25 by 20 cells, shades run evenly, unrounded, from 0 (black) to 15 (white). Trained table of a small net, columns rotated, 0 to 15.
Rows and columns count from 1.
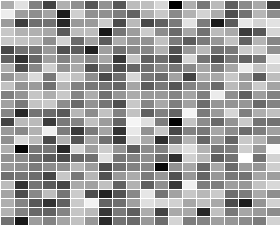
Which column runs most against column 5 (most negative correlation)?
14
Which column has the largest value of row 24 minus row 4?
18
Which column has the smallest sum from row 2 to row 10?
9
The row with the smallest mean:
7
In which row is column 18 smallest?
23
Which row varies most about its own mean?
3
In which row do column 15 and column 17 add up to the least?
24
